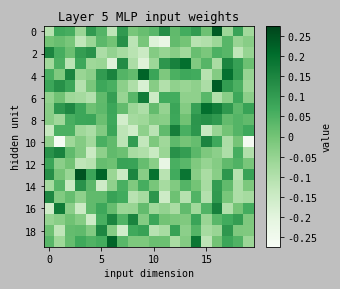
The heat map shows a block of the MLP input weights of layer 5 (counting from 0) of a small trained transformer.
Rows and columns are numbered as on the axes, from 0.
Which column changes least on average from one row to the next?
18
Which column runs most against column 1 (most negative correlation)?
8
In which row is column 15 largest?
7
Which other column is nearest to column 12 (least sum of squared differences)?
13
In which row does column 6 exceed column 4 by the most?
17
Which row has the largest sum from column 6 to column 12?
4
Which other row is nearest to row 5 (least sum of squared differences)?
15
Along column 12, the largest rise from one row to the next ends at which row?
3
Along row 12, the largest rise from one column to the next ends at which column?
12
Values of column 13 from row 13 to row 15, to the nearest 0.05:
0.2 0.05 -0.1
